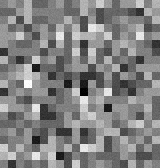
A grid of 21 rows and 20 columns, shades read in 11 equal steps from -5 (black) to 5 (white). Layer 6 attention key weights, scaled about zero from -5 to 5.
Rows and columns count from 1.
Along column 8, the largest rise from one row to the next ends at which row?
21
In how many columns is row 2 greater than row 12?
8
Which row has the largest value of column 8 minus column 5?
5
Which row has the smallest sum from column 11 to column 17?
11
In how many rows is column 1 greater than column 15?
11
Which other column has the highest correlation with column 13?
18
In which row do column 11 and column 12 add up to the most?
19
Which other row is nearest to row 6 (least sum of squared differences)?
4
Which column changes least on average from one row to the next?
15
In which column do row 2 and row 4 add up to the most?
12
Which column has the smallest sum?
9
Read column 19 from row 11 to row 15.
-1 1 1 2 1
